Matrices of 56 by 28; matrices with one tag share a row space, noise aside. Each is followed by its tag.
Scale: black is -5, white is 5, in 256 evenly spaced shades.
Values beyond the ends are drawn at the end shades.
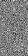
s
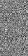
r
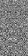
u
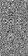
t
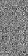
r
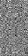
u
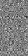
t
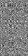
t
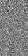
t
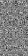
u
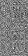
s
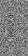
t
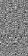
u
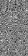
u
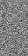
u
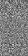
t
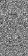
u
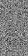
u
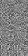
t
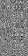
s
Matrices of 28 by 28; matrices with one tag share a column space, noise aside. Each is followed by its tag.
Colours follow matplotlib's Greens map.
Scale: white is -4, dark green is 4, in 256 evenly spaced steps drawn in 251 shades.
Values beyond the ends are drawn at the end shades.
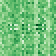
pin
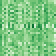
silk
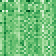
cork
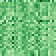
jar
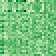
cork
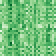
silk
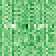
silk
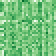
jar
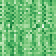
silk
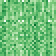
jar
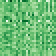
jar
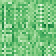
silk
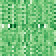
silk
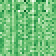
cork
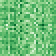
pin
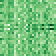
pin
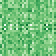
pin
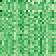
cork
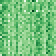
cork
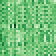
silk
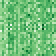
pin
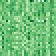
jar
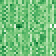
silk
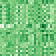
silk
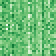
pin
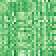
jar
